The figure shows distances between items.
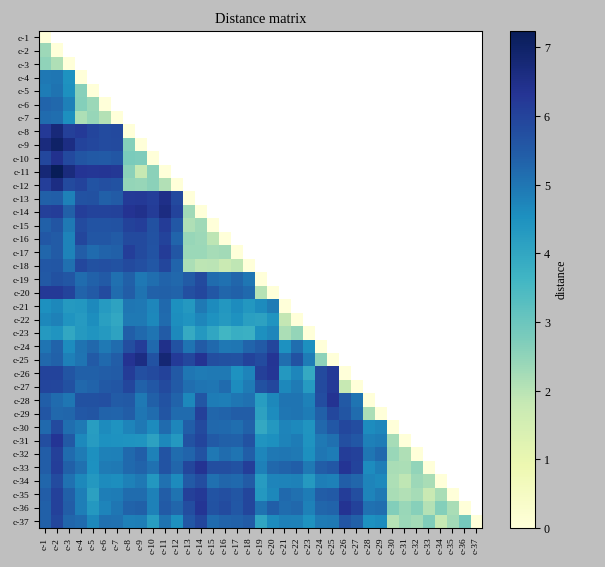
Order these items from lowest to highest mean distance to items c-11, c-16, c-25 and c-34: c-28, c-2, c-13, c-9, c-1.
c-9, c-13, c-28, c-1, c-2
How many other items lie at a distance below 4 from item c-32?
7
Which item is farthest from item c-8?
c-2
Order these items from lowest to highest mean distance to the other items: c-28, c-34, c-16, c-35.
c-34, c-35, c-16, c-28
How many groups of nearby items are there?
10
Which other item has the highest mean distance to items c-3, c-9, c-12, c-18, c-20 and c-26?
c-25
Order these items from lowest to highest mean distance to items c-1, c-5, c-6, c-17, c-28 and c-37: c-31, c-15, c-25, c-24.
c-31, c-15, c-24, c-25
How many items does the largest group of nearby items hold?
8
